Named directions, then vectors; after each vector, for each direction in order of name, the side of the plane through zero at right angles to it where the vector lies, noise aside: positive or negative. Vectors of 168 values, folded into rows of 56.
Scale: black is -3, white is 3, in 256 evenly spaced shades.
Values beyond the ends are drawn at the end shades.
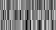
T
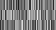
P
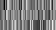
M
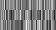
negative, negative, negative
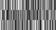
negative, negative, positive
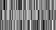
positive, positive, negative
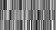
positive, negative, negative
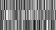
positive, positive, positive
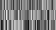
positive, positive, positive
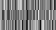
negative, negative, positive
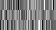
negative, positive, negative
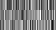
negative, positive, positive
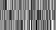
positive, negative, negative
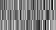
positive, negative, positive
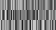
negative, negative, positive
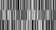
negative, positive, negative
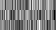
negative, negative, negative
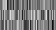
negative, positive, positive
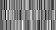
positive, positive, positive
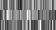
positive, positive, negative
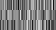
negative, positive, negative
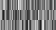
negative, negative, positive
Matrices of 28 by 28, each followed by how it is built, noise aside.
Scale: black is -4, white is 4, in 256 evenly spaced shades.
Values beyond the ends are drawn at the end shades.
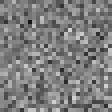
noise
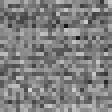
blocks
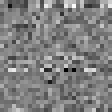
low rank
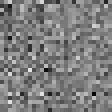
low rank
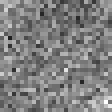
smooth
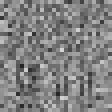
blocks
